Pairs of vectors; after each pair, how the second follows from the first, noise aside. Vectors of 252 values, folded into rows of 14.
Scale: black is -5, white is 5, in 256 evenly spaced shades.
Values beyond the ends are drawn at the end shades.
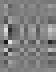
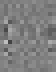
negated, shrunk.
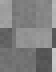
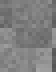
negated, shrunk.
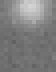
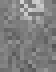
partly zeroed.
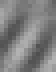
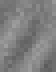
negated, shrunk.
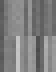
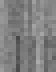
negated, shrunk.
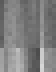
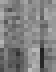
negated.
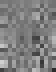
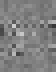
reversed, negated, partly zeroed.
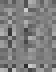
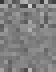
reversed, negated, partly zeroed.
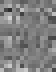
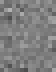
negated, shrunk.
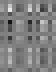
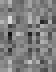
wrapped around.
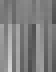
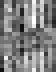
wrapped around, scaled up.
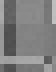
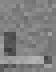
partly zeroed.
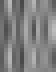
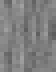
negated, shrunk.
